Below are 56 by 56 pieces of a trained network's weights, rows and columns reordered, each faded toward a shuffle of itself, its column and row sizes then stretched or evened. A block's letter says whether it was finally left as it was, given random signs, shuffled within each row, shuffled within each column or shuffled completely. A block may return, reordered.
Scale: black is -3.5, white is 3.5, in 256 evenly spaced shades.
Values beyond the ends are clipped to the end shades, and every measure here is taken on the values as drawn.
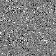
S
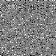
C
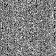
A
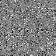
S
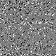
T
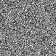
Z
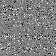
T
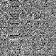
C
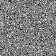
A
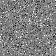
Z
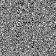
S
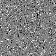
A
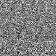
C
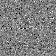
T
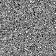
A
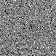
Z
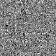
S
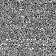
T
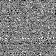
T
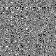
C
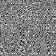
C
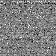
T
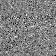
T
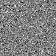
T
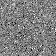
Z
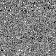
T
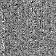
A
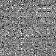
C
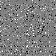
C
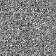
S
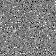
T
